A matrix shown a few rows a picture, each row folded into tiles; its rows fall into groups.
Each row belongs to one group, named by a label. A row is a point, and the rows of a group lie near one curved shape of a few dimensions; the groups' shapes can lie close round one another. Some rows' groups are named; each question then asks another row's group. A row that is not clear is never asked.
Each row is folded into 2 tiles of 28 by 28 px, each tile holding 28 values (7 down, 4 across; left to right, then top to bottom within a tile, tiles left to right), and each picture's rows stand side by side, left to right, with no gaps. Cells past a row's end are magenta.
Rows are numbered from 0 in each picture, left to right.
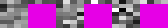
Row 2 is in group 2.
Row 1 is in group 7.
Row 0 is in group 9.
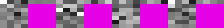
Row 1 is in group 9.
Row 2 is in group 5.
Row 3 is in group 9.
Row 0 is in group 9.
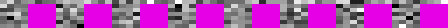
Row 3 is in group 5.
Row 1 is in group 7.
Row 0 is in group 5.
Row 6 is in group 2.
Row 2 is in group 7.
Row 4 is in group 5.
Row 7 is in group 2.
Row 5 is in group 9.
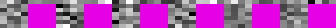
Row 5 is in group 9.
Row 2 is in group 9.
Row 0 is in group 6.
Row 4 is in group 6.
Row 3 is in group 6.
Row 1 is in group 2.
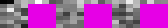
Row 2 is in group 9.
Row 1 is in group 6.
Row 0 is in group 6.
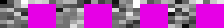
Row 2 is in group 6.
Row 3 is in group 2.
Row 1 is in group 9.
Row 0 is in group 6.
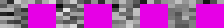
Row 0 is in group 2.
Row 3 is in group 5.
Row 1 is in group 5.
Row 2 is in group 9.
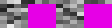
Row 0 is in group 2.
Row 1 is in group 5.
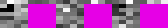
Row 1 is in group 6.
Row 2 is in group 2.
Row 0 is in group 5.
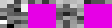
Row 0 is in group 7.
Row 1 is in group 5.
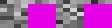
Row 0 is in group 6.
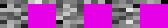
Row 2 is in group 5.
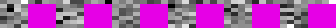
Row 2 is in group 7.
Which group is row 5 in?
2
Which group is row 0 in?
5
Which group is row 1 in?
5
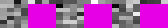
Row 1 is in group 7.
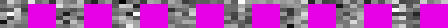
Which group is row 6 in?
9
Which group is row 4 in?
9
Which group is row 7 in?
2
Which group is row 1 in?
5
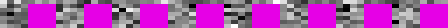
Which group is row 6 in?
5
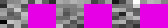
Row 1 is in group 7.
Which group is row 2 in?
6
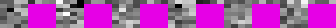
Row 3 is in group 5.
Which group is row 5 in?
6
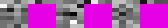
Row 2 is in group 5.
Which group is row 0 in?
5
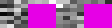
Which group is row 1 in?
5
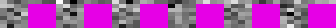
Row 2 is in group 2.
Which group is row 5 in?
2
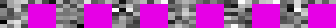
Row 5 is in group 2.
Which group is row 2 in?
2
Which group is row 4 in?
2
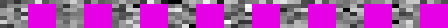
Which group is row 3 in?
6
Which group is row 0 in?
7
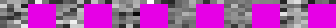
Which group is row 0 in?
5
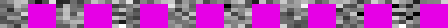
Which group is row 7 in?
2
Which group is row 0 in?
5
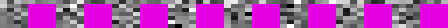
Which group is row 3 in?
7
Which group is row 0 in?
9
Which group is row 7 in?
2
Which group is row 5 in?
2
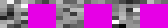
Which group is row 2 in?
7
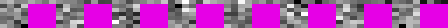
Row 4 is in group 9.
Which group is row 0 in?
7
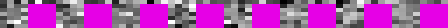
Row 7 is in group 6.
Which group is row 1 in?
5
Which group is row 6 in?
6
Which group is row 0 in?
7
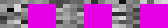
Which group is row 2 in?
2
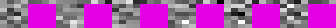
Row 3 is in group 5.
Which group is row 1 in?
5
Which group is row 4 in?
5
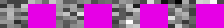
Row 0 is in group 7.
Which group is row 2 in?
5
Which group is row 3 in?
6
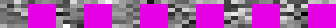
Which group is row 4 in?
5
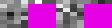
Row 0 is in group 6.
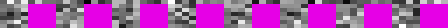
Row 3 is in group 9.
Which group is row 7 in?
6
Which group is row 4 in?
5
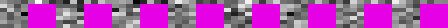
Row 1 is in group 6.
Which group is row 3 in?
5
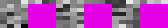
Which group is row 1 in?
5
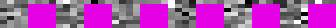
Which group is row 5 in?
7
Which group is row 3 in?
9
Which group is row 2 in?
7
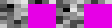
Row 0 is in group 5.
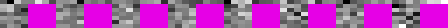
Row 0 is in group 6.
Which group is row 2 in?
5
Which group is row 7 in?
2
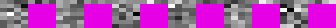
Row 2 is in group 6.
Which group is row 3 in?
5
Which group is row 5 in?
2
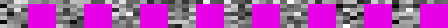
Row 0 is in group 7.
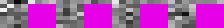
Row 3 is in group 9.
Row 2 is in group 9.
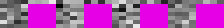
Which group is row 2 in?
5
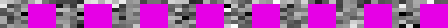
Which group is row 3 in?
2
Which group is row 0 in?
6
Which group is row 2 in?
5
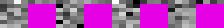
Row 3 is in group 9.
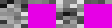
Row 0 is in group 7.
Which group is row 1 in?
5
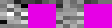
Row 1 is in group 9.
